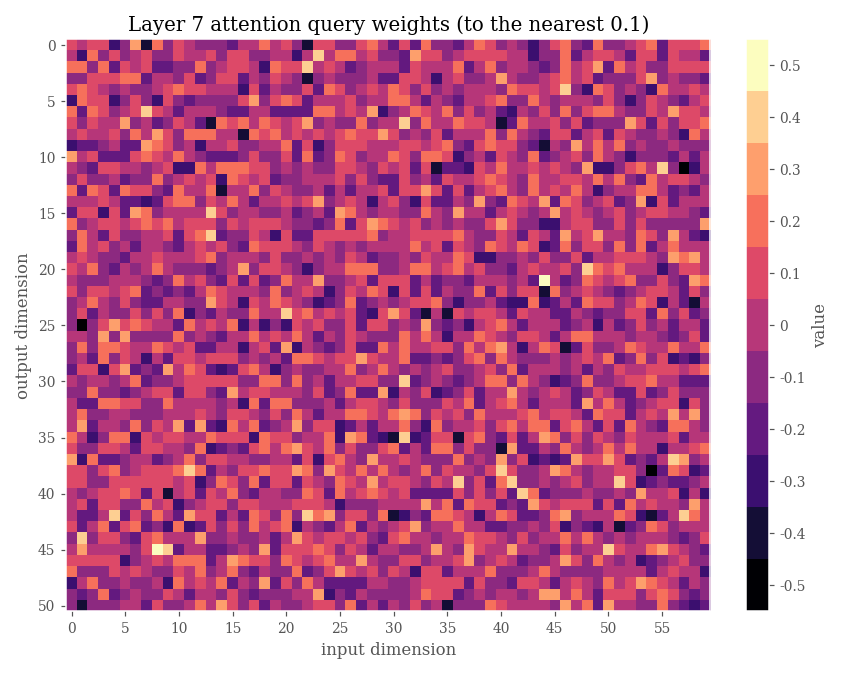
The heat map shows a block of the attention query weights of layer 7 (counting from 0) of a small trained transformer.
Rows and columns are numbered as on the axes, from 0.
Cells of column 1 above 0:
20
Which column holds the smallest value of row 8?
16
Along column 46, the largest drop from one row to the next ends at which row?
43
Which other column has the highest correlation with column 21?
12
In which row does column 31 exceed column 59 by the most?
30
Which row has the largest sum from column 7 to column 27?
38
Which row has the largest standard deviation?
42
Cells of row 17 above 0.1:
9
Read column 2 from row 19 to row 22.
0 0.2 -0.1 0.1
